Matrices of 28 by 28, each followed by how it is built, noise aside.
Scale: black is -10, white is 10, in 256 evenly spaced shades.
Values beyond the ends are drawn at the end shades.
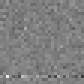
uneven rows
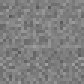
repeating columns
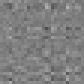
low rank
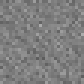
Toeplitz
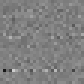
uneven rows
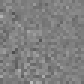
lower triangular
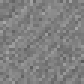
Hankel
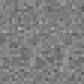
repeating columns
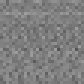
repeating columns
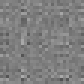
low rank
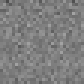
repeating columns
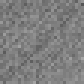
Hankel
